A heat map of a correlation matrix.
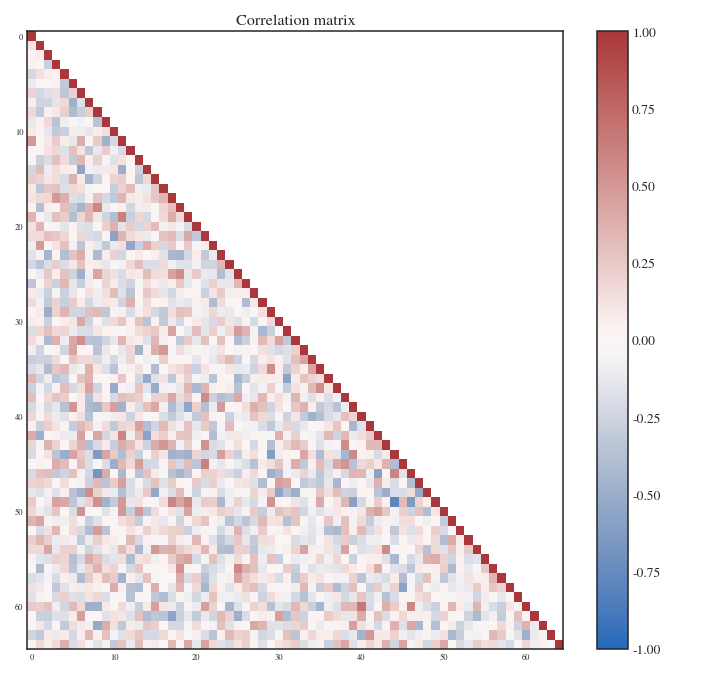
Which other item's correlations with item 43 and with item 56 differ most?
21
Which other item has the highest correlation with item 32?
6
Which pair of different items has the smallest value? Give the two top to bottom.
44, 49
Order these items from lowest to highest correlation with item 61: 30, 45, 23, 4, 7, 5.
4, 7, 5, 45, 23, 30
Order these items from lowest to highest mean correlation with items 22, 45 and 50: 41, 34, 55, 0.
34, 0, 41, 55
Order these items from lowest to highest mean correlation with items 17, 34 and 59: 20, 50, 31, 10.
10, 20, 50, 31
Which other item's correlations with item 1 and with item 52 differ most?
8
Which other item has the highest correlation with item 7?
48
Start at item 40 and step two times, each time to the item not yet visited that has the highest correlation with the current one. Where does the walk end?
46
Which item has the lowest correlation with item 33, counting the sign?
13
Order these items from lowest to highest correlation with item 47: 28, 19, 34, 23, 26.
28, 34, 23, 19, 26
